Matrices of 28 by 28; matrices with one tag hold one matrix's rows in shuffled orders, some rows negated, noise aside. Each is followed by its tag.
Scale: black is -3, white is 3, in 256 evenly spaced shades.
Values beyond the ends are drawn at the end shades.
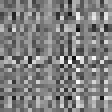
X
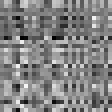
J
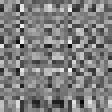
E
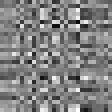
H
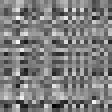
J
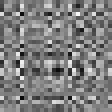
E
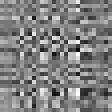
H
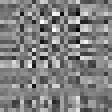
H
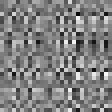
X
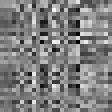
H
